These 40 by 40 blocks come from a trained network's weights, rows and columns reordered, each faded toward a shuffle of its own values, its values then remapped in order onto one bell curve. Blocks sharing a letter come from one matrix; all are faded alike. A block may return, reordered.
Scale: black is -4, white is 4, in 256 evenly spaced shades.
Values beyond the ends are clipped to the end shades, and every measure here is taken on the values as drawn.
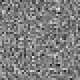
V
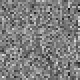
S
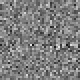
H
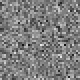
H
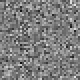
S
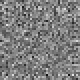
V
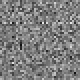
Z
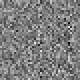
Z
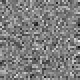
H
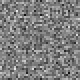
V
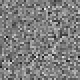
H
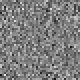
V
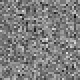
Z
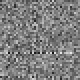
Z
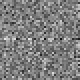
Z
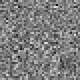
H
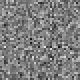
V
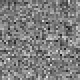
V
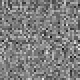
V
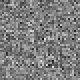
H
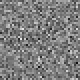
H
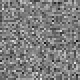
V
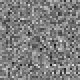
V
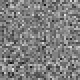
V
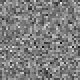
H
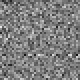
H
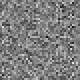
S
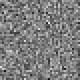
V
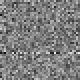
Z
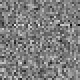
H
